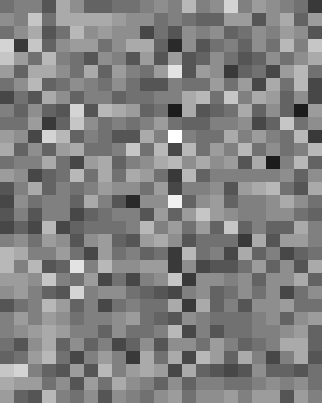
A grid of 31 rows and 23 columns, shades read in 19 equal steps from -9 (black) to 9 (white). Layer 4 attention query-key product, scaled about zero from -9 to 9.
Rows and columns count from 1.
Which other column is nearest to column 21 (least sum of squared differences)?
7
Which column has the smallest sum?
23
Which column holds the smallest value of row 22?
14
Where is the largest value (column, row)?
13, 11
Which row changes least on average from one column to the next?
25
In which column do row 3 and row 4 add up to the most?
3
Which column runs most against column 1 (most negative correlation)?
15
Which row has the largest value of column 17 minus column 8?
1
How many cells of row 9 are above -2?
12
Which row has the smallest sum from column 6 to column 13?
20
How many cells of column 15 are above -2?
23
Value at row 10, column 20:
-2
